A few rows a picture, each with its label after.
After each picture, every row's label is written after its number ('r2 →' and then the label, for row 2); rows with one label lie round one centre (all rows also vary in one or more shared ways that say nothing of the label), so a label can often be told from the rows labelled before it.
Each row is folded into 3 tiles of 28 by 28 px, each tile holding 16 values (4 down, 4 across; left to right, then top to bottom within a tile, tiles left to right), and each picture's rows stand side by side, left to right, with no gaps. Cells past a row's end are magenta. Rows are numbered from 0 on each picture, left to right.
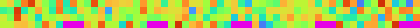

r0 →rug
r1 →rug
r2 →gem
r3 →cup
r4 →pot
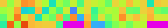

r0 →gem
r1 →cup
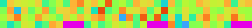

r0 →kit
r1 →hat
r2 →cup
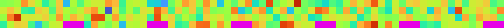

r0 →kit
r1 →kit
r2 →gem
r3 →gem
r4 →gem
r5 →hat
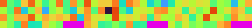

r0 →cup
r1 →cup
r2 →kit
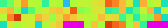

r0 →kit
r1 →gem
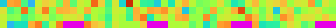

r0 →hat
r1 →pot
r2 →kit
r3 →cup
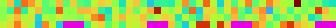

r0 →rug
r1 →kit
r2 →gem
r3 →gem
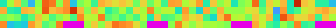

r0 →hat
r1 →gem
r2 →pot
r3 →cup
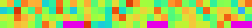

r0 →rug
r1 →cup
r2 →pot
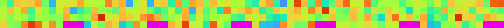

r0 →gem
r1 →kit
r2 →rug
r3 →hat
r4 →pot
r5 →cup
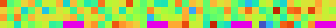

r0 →cup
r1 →gem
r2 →rug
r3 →hat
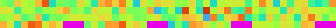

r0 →gem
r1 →gem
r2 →hat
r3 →pot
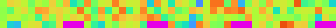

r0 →hat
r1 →cup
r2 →hat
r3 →gem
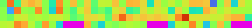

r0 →rug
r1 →cup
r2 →kit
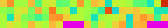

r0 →pot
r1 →pot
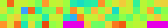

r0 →rug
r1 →gem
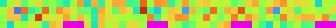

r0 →kit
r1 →rug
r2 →kit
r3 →cup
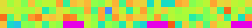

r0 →cup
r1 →cup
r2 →rug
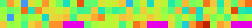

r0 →pot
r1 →kit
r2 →gem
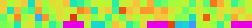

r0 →hat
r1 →hat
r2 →cup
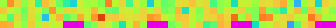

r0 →pot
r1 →kit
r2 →kit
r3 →kit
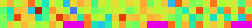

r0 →pot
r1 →cup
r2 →rug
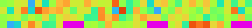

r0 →hat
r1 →pot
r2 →gem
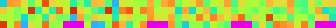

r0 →rug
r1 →hat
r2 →cup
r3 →gem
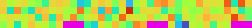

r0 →hat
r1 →kit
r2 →cup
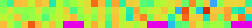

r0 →gem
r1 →pot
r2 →hat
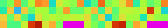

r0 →gem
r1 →gem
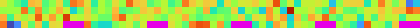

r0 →cup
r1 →cup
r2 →gem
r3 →hat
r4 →hat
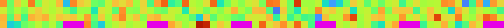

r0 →cup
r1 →cup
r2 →gem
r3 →gem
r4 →kit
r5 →kit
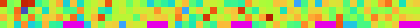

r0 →cup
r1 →kit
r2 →kit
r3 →kit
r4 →cup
